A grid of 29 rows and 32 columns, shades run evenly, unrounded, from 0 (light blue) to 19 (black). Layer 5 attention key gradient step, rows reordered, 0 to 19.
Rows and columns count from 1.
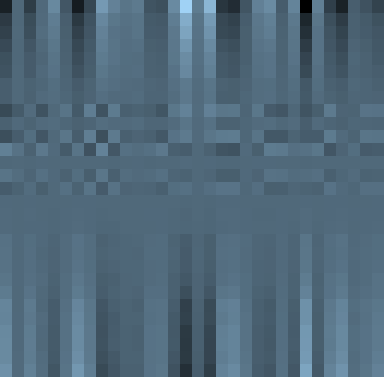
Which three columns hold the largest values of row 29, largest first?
16, 18, 9
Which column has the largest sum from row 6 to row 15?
26
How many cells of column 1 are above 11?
8
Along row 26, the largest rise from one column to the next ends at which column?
27
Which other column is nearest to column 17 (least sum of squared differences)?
12
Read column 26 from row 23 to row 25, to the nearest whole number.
7 6 6
